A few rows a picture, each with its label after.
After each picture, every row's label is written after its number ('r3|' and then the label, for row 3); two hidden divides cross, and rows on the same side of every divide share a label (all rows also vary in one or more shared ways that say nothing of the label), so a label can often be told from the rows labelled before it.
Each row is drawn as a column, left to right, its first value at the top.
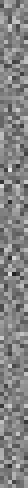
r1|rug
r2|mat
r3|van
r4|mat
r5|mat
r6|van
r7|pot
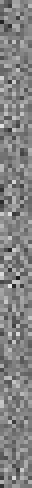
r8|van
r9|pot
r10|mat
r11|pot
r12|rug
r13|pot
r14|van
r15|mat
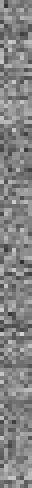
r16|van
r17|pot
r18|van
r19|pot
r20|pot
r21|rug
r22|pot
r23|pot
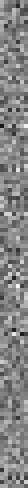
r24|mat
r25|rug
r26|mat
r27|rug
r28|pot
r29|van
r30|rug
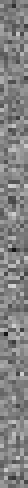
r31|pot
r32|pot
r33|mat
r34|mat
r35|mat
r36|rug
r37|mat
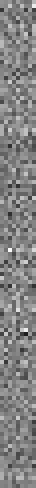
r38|rug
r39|mat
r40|pot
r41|van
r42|pot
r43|van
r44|pot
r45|pot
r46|van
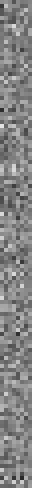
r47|pot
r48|van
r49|van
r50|pot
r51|pot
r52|rug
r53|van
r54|pot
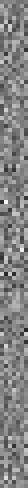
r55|van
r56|rug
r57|rug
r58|van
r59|pot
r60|rug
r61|rug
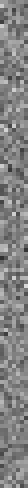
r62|van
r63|pot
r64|rug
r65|mat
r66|rug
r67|van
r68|van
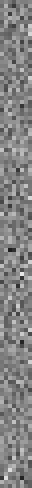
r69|mat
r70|pot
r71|pot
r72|rug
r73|mat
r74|rug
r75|mat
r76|van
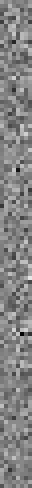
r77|van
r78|rug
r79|mat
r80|van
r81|rug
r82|pot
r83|pot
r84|mat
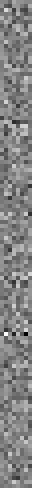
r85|mat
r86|van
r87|rug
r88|rug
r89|rug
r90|mat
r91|pot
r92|pot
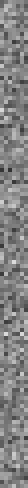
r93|rug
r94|van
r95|mat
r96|rug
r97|rug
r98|mat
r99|mat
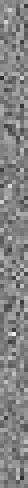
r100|rug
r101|van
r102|mat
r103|mat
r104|van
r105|mat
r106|pot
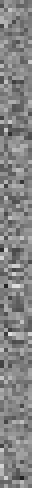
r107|mat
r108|pot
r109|mat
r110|mat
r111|mat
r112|rug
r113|rug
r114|van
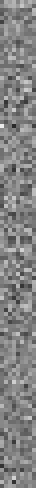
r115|pot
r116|mat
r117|rug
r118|mat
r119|van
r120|mat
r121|rug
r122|rug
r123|pot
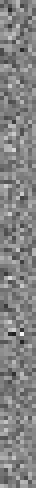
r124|rug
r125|mat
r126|mat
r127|rug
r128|van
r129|rug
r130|rug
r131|van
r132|rug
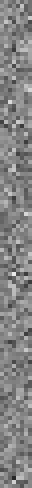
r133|rug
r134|rug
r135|pot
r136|rug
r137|van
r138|van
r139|mat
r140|mat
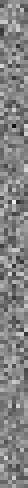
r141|pot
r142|mat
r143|mat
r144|rug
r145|mat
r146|mat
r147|pot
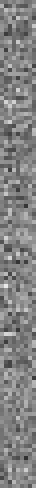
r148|mat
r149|pot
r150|van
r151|pot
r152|rug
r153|pot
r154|pot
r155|van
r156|pot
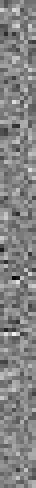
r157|van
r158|mat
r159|rug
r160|pot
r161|pot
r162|mat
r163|pot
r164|pot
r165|rug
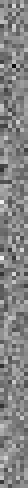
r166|rug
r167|mat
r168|van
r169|mat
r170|van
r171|rug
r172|van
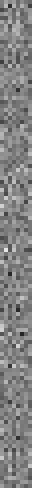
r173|rug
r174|mat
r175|pot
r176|van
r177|pot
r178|pot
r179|van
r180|rug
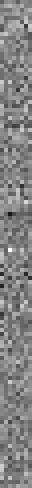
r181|pot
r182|mat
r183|pot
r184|mat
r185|pot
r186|rug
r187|rug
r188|pot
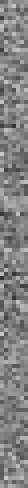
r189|pot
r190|pot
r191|rug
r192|mat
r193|mat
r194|van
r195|mat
